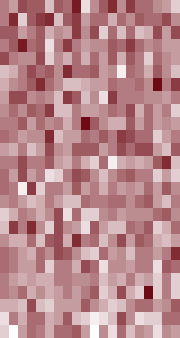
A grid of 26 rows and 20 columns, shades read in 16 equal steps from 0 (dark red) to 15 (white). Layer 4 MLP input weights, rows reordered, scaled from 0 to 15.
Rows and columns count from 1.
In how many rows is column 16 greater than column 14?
7
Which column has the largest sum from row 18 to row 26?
18
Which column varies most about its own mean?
6
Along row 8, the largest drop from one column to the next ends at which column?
13
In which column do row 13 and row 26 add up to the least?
19
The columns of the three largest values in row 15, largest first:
3, 5, 12
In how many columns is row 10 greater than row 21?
7
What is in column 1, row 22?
7
